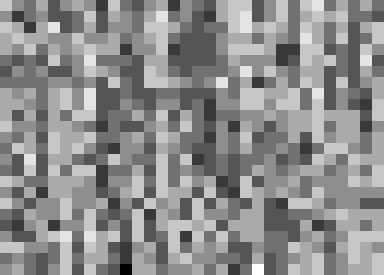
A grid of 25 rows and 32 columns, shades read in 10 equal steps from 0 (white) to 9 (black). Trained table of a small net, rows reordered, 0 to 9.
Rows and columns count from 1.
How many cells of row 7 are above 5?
8
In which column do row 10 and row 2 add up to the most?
18
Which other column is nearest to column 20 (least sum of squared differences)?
4
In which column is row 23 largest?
11
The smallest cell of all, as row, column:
25, 22
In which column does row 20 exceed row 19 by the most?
13
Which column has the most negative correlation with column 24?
9
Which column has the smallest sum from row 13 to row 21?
14
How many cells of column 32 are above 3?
9
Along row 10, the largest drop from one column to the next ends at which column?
32
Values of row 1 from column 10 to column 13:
2 5 6 4
